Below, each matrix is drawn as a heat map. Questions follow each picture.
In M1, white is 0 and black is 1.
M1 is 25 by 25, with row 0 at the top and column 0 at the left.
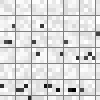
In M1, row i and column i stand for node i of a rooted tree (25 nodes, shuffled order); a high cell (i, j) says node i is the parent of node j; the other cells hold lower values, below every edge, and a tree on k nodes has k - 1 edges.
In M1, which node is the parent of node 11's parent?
14
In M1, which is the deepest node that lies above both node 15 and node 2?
13
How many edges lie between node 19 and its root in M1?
3
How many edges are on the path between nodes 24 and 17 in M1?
7
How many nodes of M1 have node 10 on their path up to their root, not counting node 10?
6
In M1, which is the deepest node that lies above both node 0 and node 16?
21
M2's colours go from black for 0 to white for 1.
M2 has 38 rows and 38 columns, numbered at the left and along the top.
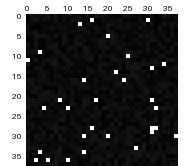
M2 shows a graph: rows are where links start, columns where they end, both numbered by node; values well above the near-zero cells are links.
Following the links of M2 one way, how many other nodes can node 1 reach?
7
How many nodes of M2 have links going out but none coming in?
10
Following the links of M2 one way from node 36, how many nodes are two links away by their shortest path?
3
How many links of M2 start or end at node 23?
3
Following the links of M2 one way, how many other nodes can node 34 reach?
3
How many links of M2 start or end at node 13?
2
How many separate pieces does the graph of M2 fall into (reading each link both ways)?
10
